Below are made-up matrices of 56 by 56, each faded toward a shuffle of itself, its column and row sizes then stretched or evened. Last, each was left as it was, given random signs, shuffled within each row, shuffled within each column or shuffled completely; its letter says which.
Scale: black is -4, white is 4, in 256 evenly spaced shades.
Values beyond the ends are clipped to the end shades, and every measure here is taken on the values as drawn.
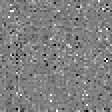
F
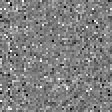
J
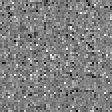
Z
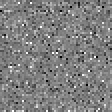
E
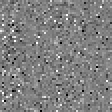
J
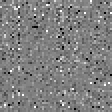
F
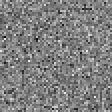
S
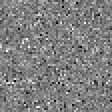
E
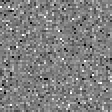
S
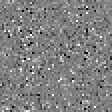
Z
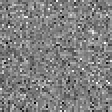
Z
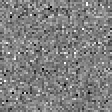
E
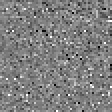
E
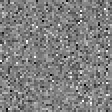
J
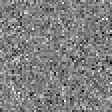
J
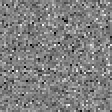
E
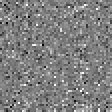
F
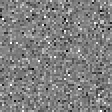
J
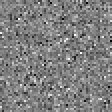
J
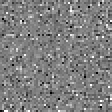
Z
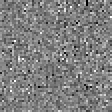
Z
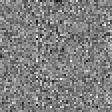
Z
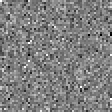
J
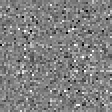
Z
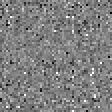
F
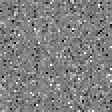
J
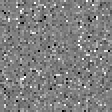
J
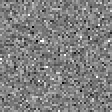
S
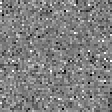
E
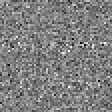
E
